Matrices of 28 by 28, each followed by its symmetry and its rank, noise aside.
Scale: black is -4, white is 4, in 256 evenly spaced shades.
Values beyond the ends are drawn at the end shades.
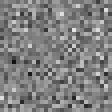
antisymmetric, rank six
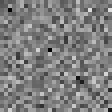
symmetric, rank six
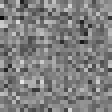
antisymmetric, rank six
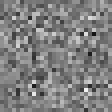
antisymmetric, rank six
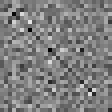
symmetric, rank six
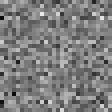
no symmetry, rank seven
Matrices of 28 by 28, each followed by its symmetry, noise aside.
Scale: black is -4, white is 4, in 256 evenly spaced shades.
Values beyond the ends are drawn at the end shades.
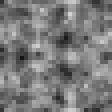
mirrored top to bottom.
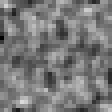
same after a half turn.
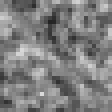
antisymmetric.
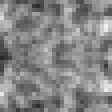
mirrored top to bottom.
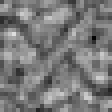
same after a half turn.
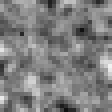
antisymmetric.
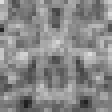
mirrored left to right.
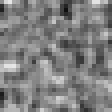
antisymmetric.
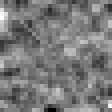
no symmetry.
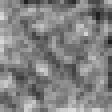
symmetric across the other diagonal.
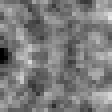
mirrored top to bottom.
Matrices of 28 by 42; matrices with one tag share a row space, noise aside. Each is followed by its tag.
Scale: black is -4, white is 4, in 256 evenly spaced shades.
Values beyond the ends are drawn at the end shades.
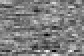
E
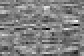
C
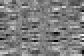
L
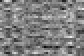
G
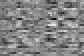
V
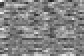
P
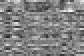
G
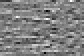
E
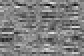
C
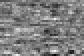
E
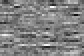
C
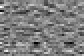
P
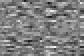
V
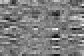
L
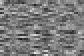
P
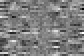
L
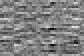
C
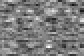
V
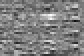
C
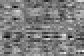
G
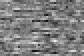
E
